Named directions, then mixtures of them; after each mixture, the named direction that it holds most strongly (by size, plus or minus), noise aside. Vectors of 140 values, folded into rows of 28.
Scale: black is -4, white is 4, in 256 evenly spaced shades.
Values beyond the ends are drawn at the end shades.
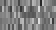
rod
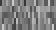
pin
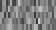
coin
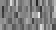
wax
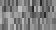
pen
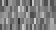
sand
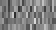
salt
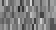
sand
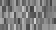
salt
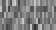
coin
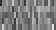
pin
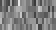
coin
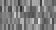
rod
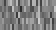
rod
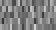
sand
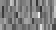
wax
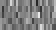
wax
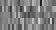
rod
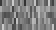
pin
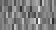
rod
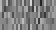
pen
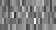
salt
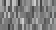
coin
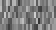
coin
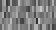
coin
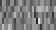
coin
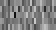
salt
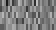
coin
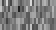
sand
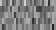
pin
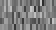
salt
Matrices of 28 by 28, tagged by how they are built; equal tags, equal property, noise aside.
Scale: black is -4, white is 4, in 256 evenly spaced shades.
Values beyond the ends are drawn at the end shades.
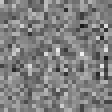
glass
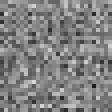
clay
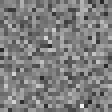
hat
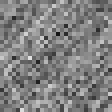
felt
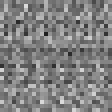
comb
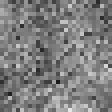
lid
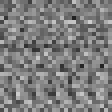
comb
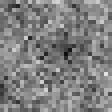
lid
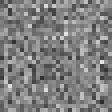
clay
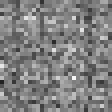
clay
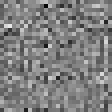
glass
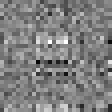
glass
